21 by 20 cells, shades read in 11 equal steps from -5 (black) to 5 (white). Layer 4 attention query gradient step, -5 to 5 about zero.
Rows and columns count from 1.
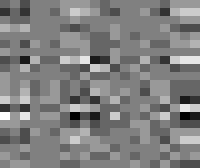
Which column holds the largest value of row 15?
1
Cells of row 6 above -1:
12
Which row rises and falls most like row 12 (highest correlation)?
11
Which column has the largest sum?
9
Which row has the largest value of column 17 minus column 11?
15
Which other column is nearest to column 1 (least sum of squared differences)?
17
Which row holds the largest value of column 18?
8
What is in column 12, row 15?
3
